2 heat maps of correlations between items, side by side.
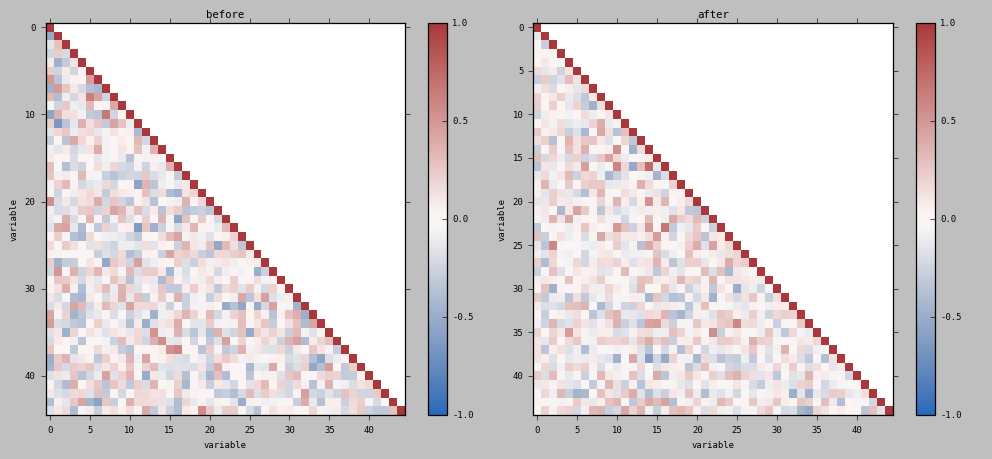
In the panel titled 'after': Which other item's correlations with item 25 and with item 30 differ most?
2
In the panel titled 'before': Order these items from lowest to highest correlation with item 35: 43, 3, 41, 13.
43, 3, 41, 13
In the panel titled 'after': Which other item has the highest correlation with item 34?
25
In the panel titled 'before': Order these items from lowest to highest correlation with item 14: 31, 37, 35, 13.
35, 37, 31, 13
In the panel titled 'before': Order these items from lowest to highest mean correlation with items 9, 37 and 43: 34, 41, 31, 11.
34, 41, 31, 11
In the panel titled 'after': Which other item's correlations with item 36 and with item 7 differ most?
9
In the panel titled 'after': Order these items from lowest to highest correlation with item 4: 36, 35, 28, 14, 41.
41, 28, 36, 14, 35
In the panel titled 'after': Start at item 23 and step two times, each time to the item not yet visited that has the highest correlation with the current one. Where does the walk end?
14
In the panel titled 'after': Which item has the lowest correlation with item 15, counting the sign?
17
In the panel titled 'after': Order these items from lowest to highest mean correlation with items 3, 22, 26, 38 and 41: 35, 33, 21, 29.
21, 33, 29, 35
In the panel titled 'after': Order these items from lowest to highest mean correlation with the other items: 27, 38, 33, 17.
38, 17, 33, 27
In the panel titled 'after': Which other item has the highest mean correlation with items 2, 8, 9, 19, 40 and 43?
15
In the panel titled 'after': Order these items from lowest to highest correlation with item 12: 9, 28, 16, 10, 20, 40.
16, 10, 20, 28, 9, 40
